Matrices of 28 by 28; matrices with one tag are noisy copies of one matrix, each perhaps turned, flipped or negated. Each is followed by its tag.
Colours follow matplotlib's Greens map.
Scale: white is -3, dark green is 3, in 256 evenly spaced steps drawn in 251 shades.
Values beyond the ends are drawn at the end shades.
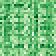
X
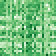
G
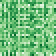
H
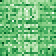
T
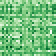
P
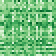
H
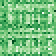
X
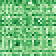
P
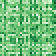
P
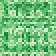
X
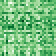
G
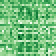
T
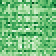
T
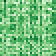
P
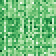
T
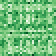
X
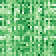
G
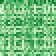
P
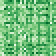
P
